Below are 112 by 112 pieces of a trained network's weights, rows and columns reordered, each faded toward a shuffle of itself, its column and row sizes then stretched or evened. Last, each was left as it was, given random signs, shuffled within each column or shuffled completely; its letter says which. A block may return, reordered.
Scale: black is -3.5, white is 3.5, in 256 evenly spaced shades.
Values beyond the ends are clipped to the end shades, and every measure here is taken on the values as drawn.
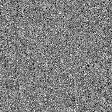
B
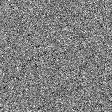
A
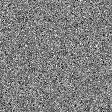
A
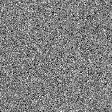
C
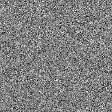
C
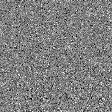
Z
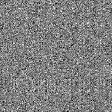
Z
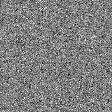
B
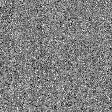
B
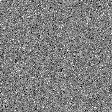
B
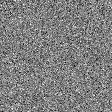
A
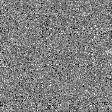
C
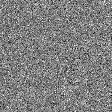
B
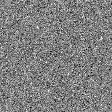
B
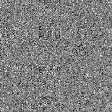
Z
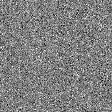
B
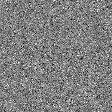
B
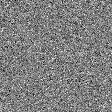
A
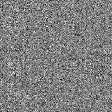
Z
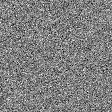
A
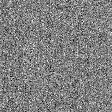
B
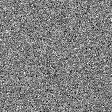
A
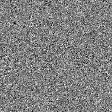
C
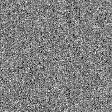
B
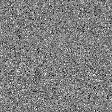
C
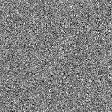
Z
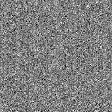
Z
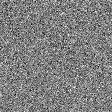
A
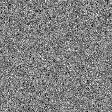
B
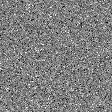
A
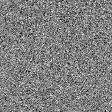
B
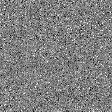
C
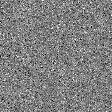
B
